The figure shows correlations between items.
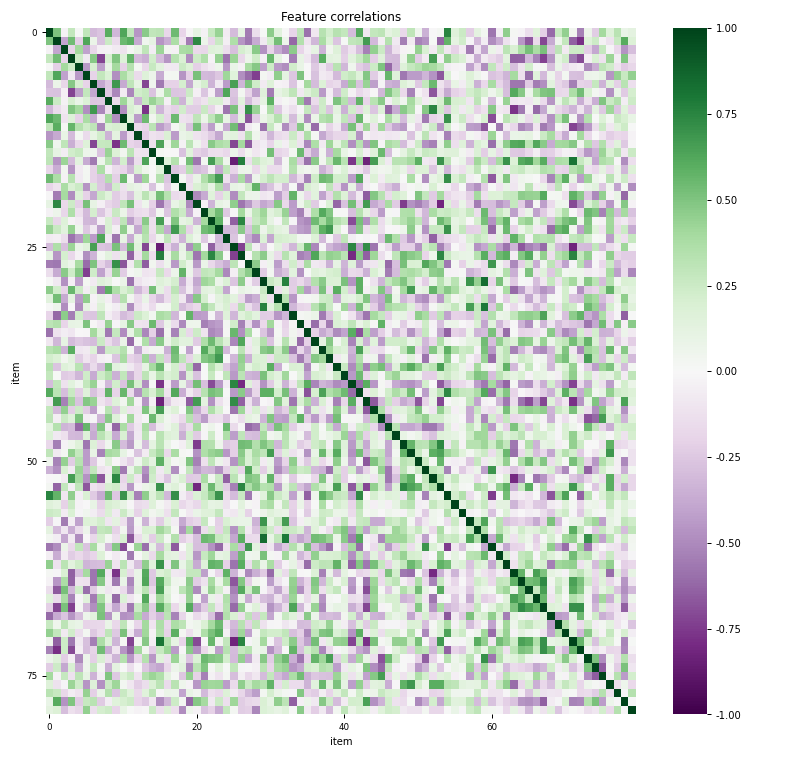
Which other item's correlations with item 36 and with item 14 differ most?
34
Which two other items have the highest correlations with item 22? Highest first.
26, 15
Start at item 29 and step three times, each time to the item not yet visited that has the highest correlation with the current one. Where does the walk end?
57
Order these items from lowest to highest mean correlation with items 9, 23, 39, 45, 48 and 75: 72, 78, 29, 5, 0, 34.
5, 78, 72, 29, 34, 0
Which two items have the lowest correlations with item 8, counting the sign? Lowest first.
35, 68
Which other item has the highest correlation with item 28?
18
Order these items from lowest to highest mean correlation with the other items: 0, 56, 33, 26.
33, 56, 0, 26
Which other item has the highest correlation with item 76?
49
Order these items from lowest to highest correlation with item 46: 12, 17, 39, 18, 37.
39, 18, 12, 37, 17
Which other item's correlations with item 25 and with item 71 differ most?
15
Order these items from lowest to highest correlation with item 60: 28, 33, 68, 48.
28, 48, 33, 68
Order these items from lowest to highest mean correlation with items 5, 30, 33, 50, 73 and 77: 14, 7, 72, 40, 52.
52, 72, 7, 14, 40
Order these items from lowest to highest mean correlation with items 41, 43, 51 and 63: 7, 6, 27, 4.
4, 27, 7, 6
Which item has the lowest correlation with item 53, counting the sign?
20
